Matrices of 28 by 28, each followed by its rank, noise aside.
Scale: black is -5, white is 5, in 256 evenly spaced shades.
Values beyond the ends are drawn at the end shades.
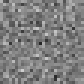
six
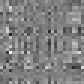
four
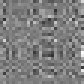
three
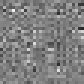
four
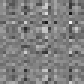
two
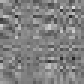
three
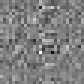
four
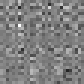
three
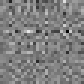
three
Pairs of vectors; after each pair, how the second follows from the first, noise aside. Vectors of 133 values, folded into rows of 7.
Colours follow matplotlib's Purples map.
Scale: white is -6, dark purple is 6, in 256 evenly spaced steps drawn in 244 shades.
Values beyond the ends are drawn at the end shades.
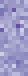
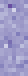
wrapped around, partly zeroed.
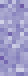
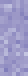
reversed, shrunk.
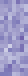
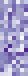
negated, scaled up.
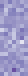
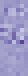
negated, partly zeroed.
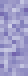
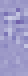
wrapped around, partly zeroed.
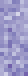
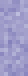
shrunk.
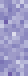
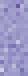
wrapped around, partly zeroed.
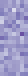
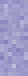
reversed, shrunk.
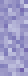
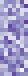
negated, scaled up.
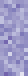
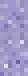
wrapped around, partly zeroed.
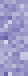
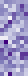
negated, scaled up.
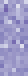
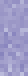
reversed, shrunk.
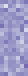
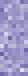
reversed.
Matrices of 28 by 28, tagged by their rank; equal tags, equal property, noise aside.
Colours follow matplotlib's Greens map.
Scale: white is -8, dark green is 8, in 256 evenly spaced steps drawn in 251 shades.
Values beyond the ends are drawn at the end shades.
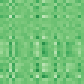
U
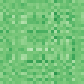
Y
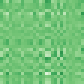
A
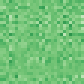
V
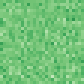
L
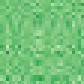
Y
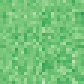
V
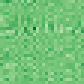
V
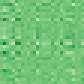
A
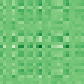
U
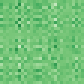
A
